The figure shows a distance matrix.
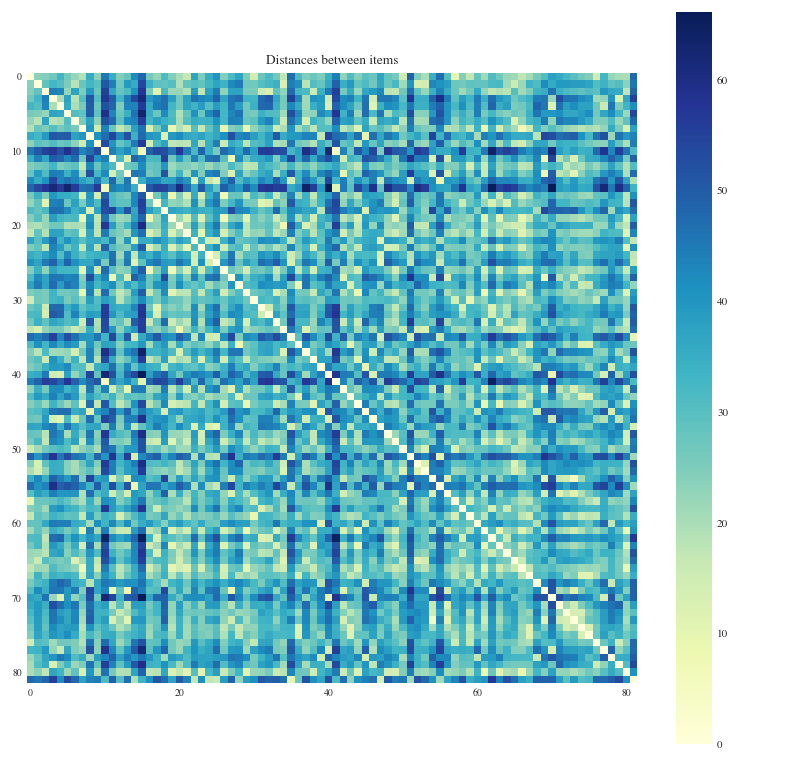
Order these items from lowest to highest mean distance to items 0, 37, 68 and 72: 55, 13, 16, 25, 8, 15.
16, 13, 8, 25, 55, 15
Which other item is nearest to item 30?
59
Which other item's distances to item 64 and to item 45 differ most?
8
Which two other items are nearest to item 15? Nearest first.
10, 41
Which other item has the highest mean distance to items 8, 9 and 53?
15
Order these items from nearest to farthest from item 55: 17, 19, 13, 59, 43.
43, 59, 19, 17, 13
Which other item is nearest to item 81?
35
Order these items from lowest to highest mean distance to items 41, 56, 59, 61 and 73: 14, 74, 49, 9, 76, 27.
74, 27, 49, 76, 9, 14
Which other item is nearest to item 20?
34
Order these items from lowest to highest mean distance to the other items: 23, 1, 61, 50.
61, 23, 50, 1
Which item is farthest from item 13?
51
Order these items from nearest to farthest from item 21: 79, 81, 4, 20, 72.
20, 72, 79, 4, 81
